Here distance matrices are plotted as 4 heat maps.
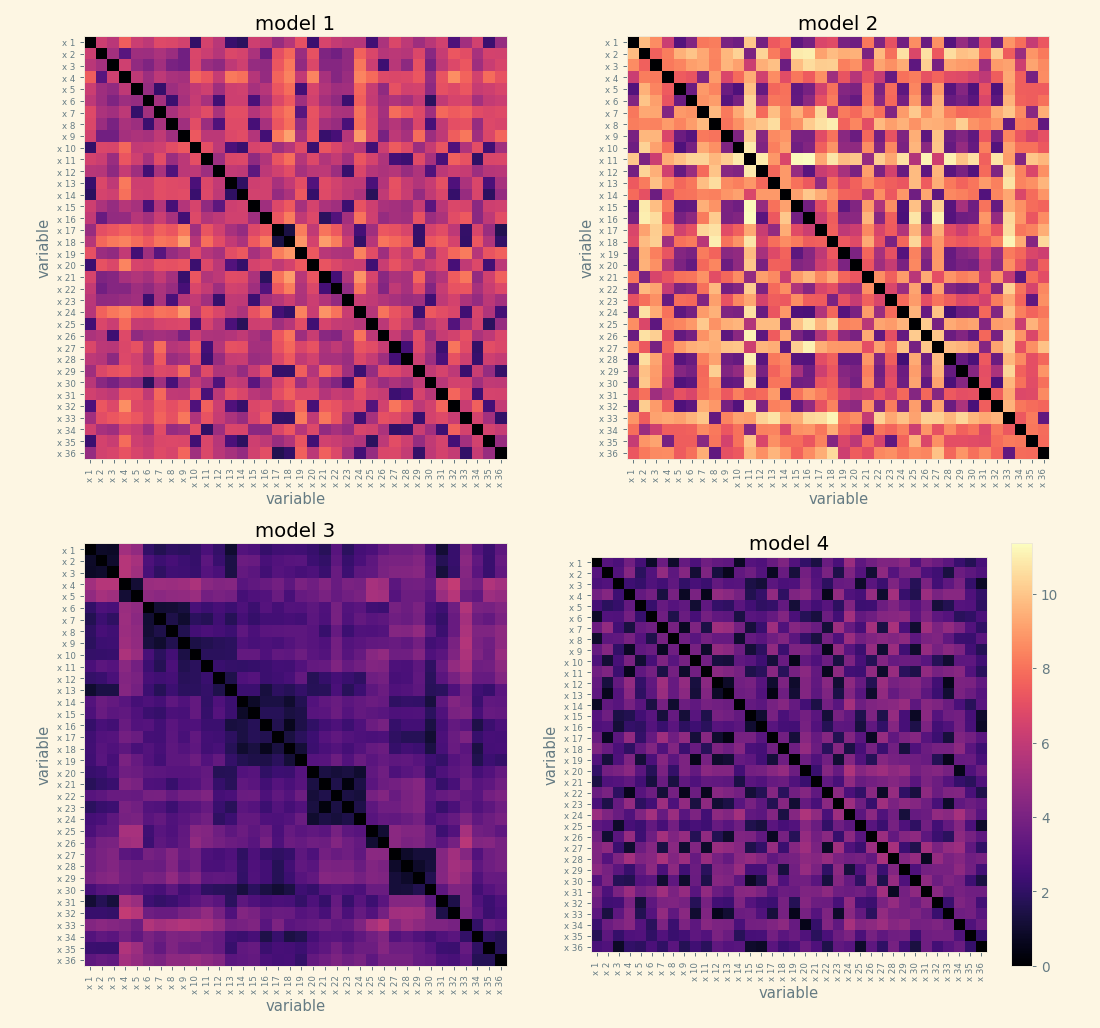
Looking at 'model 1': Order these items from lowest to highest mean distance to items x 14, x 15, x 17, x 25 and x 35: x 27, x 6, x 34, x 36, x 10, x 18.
x 10, x 36, x 18, x 6, x 34, x 27
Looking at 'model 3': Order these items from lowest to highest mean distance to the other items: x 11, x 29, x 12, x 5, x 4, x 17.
x 17, x 12, x 11, x 29, x 5, x 4
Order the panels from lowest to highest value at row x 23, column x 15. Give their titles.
model 1, model 3, model 4, model 2
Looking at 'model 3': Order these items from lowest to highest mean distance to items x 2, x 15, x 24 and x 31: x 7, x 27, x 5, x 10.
x 7, x 10, x 27, x 5
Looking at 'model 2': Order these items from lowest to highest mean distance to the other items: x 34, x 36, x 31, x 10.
x 10, x 31, x 34, x 36
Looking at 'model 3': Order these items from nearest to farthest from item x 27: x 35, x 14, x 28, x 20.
x 28, x 14, x 20, x 35
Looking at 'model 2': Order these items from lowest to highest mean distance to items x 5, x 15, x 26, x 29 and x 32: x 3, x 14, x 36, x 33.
x 36, x 14, x 3, x 33
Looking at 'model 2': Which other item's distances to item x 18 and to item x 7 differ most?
x 17
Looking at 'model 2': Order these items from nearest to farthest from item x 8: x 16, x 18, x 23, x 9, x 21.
x 21, x 9, x 23, x 16, x 18
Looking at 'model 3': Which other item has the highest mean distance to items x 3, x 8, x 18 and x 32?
x 4
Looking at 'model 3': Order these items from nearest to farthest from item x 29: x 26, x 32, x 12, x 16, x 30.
x 30, x 16, x 12, x 26, x 32
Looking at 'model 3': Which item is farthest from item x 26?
x 33
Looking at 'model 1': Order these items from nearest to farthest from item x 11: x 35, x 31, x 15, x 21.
x 31, x 15, x 21, x 35
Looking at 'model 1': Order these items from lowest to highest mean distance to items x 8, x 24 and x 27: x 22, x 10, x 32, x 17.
x 17, x 22, x 10, x 32
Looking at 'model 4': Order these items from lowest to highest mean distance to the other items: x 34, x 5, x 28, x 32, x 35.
x 5, x 35, x 32, x 34, x 28
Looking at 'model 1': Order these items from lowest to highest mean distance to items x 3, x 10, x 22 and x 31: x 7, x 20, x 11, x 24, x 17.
x 11, x 20, x 7, x 17, x 24
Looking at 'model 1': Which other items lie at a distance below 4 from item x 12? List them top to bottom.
x 6, x 8, x 15, x 23, x 30
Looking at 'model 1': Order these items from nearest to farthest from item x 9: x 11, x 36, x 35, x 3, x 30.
x 3, x 30, x 11, x 35, x 36
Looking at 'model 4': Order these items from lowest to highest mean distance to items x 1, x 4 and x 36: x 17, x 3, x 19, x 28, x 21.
x 3, x 21, x 19, x 17, x 28
